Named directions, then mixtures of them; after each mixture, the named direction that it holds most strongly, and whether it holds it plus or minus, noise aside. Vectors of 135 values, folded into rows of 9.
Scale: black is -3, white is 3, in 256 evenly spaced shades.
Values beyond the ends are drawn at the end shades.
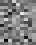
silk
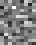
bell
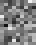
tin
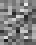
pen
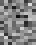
bell, minus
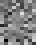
silk, plus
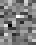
bell, plus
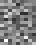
silk, minus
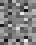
silk, plus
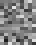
bell, plus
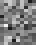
tin, minus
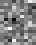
tin, plus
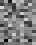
silk, plus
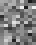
tin, minus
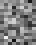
tin, minus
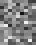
tin, minus
